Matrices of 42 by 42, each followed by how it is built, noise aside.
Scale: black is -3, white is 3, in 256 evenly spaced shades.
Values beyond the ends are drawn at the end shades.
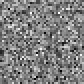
repeating columns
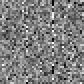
uneven columns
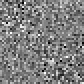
block diagonal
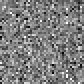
uneven columns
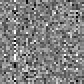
uneven columns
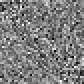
block diagonal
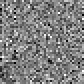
uneven columns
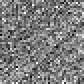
Hankel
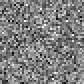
noise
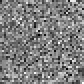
noise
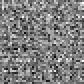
blocks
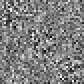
block diagonal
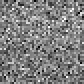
repeating columns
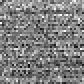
blocks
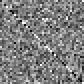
diagonal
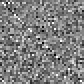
diagonal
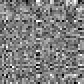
low rank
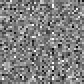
uneven columns
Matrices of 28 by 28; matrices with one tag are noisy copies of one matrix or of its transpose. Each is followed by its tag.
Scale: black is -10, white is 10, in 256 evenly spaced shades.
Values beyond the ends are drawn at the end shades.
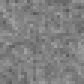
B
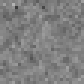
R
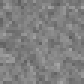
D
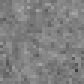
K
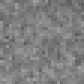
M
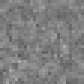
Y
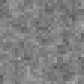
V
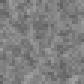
V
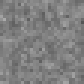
Y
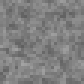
Y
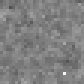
V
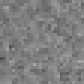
D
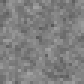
V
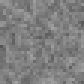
B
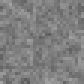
B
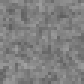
Y
